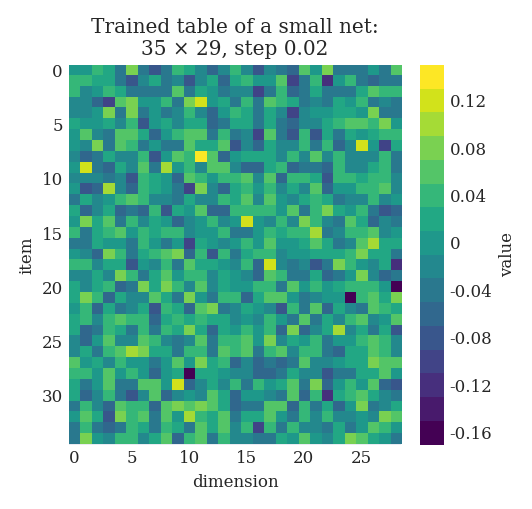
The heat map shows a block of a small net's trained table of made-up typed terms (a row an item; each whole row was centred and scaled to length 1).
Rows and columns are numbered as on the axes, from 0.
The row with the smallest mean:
1
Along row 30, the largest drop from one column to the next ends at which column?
22
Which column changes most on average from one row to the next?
10
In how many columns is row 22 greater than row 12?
14
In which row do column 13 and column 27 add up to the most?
32
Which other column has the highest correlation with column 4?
13
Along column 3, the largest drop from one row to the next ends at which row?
3
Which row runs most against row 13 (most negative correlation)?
9
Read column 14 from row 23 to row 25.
-0.02 0 0.04
